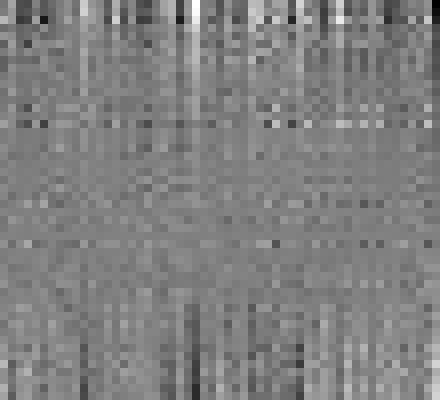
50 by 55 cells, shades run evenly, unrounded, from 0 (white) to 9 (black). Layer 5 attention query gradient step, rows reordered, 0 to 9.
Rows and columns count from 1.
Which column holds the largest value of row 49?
25
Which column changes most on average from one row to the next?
54
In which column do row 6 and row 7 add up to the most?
55
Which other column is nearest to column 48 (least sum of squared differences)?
46
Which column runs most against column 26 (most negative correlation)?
35
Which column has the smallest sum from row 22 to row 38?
19
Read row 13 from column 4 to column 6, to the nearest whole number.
5 5 4
